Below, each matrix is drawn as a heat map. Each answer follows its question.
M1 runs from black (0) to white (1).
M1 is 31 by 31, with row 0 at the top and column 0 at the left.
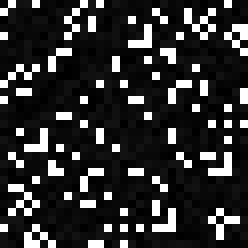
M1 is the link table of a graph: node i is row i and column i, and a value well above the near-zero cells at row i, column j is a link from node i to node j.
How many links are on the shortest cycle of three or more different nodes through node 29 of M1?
4
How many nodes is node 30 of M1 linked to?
6
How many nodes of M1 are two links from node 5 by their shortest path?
9
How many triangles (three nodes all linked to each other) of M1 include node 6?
1
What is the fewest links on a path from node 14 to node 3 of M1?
2
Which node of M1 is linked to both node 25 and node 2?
node 11
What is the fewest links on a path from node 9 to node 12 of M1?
3
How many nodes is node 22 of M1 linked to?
3
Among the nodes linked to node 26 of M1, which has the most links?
node 21
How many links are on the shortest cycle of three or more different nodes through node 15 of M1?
4
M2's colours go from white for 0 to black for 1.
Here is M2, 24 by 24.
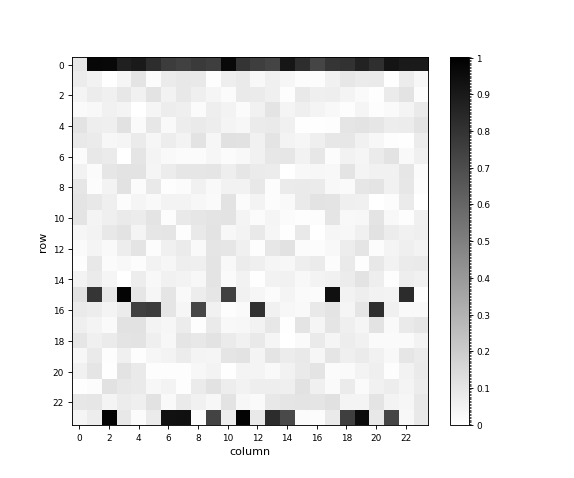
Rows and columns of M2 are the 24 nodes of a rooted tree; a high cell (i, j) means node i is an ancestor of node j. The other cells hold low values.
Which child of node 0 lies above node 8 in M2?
16
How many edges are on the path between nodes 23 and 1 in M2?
3
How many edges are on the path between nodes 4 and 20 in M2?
2
